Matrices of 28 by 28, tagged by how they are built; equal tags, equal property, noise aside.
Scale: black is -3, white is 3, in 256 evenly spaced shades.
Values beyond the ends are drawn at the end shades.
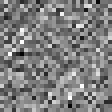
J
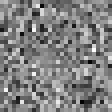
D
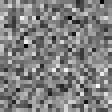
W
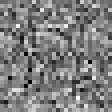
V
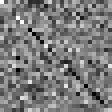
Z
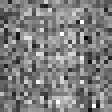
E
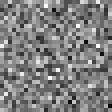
W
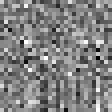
D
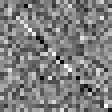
Z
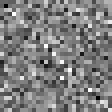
Z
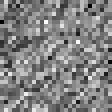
J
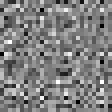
D
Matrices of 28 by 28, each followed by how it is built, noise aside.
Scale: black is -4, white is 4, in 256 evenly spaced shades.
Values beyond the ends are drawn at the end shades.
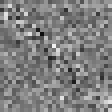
banded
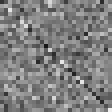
diagonal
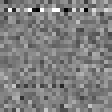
uneven rows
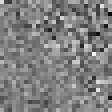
upper triangular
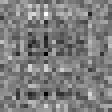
low rank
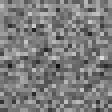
repeating columns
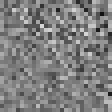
upper triangular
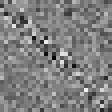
banded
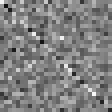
diagonal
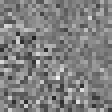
lower triangular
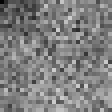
smooth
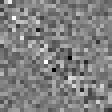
banded
